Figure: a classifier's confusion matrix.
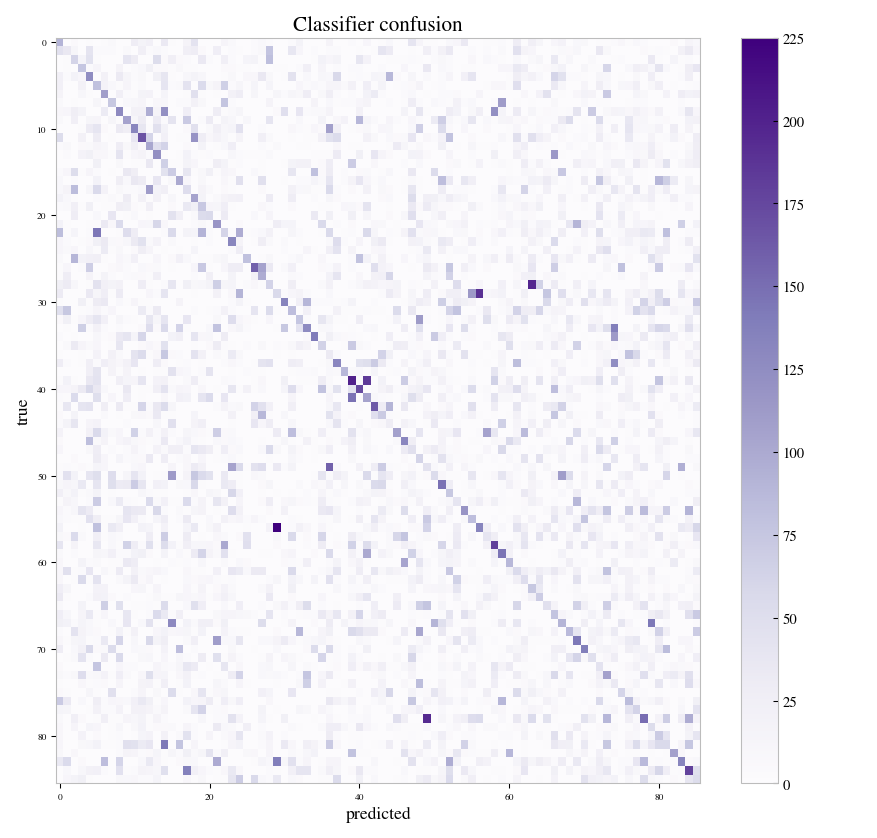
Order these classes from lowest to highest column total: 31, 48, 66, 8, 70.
70, 31, 48, 8, 66
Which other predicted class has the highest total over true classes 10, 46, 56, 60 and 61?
29
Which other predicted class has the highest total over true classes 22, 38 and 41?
5
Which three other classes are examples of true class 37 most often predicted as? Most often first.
74, 61, 42
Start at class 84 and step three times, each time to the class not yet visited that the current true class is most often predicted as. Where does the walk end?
14
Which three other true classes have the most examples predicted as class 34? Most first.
15, 70, 20
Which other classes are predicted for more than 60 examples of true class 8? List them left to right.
12, 14, 58, 71
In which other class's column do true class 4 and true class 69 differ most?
21
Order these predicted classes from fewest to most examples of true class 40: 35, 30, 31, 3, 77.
77, 30, 3, 31, 35
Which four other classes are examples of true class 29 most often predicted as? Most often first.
56, 55, 24, 65
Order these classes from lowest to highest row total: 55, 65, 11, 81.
55, 65, 11, 81
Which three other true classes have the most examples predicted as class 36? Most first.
49, 10, 81
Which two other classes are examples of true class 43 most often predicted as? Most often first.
27, 66
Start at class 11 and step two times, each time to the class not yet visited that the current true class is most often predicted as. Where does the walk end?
47
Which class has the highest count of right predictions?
39
